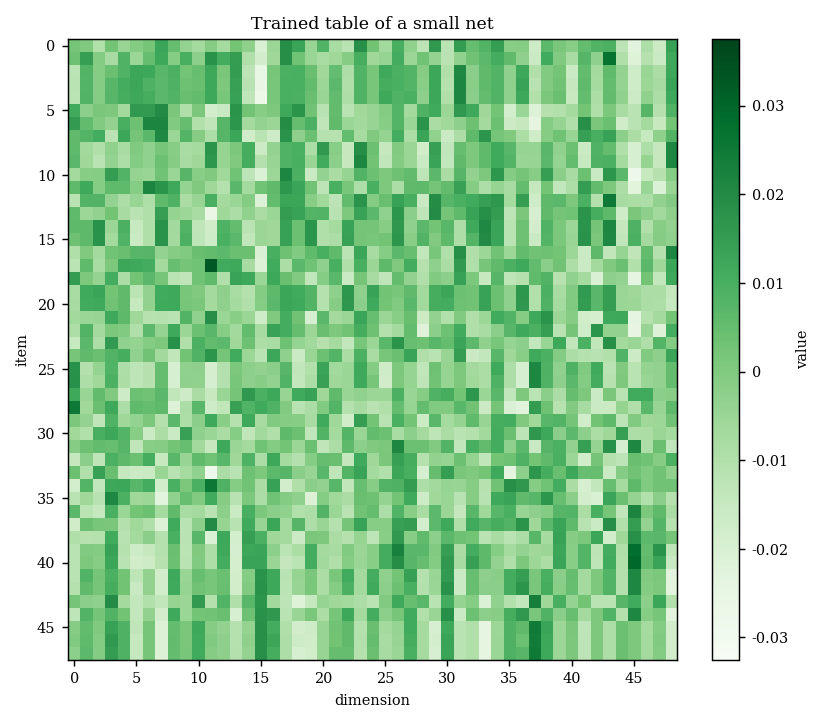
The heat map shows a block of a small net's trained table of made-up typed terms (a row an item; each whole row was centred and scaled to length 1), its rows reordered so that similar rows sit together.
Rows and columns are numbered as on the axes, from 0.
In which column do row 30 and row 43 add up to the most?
37
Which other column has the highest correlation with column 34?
23
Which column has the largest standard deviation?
45
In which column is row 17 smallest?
15
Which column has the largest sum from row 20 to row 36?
3
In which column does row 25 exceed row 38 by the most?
0
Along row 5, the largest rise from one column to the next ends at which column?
13
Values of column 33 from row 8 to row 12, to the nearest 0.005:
0.005 0.005 0 -0.01 0.015
